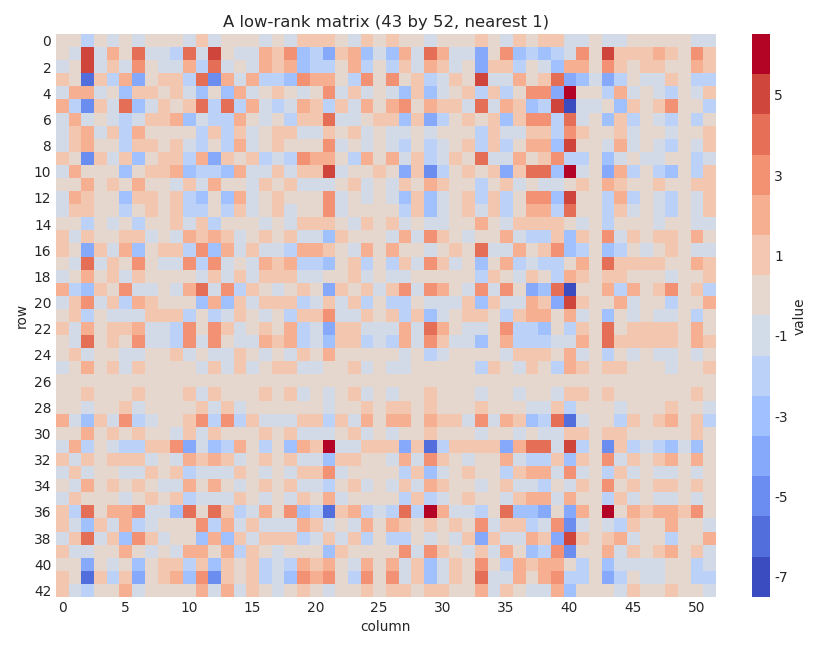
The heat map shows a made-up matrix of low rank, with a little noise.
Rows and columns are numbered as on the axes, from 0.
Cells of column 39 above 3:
4
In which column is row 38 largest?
40
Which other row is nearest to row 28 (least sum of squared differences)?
42
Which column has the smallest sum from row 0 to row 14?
29
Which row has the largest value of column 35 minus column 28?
36
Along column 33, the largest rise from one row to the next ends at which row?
3
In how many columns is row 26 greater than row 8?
20
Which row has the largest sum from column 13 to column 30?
5
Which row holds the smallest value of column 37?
19
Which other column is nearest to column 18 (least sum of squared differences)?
41
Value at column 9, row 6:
2
